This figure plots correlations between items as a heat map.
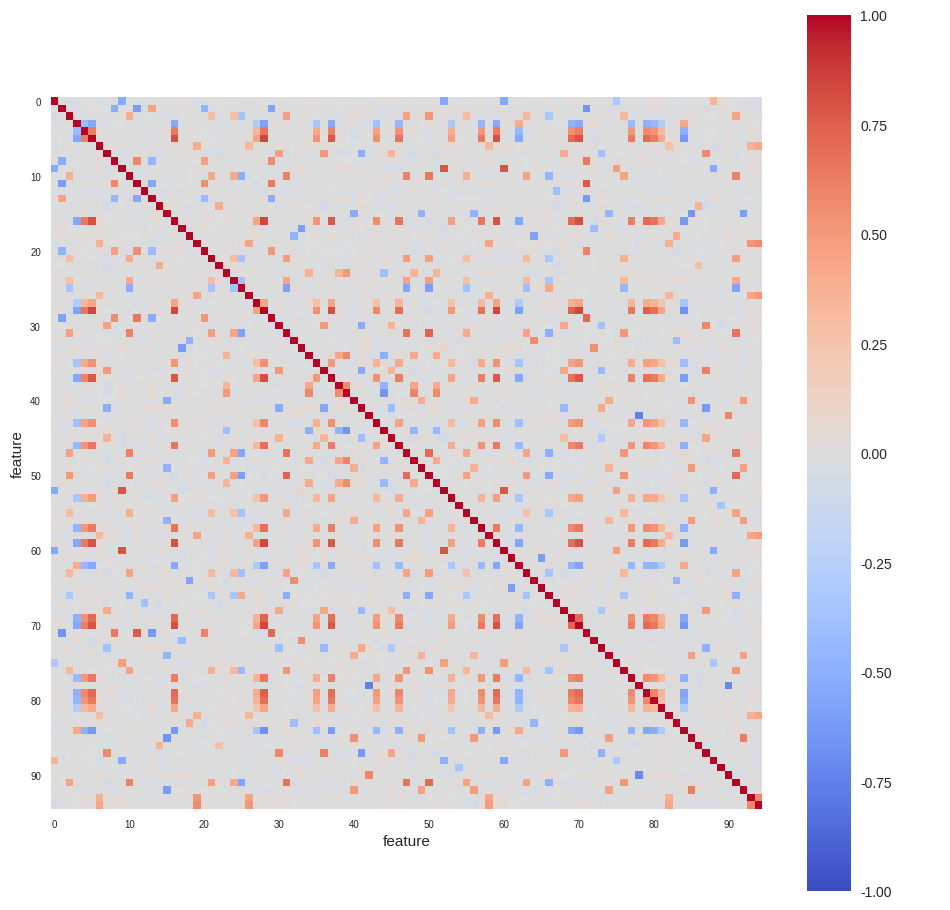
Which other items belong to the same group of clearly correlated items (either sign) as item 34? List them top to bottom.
23, 38, 39, 44, 48, 51
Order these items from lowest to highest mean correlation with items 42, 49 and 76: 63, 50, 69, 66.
66, 69, 63, 50
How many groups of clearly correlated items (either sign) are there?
15
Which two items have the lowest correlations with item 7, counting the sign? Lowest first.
41, 73
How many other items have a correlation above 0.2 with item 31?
10
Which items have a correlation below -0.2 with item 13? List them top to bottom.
8, 11, 20, 29, 71
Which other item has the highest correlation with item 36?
87
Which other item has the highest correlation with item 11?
71
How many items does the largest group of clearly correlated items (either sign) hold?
21
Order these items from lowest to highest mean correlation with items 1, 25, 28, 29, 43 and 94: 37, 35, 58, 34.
34, 58, 35, 37
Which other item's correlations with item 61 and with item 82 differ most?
65
